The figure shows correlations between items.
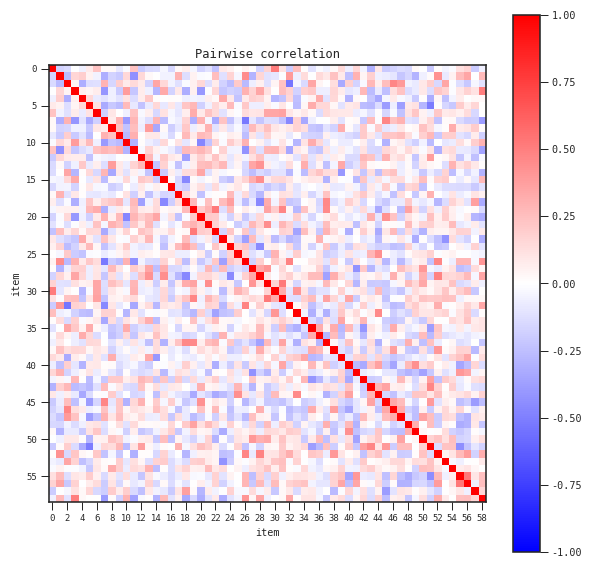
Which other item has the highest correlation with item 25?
44
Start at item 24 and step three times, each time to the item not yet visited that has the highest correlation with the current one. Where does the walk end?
19
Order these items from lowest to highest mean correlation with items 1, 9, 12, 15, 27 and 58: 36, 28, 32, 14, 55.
14, 55, 36, 32, 28
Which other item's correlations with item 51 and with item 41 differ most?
55
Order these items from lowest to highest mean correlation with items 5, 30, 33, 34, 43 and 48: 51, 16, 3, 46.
46, 3, 16, 51
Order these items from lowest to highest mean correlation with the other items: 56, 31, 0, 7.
7, 0, 56, 31
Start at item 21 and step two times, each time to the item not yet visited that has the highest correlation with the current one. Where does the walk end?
31
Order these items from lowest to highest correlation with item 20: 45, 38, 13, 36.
36, 38, 13, 45
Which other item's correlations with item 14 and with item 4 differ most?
2
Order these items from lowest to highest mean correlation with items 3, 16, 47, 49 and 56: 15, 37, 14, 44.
14, 37, 44, 15
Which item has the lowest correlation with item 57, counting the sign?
45
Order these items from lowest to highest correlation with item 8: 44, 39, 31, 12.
12, 31, 44, 39
